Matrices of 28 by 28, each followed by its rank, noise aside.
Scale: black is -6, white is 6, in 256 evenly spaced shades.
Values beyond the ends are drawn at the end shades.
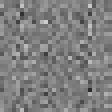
four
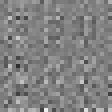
four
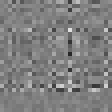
two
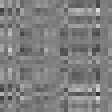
two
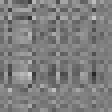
two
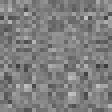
four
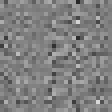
four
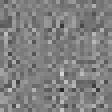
four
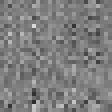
four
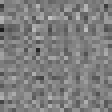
three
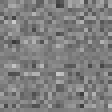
three
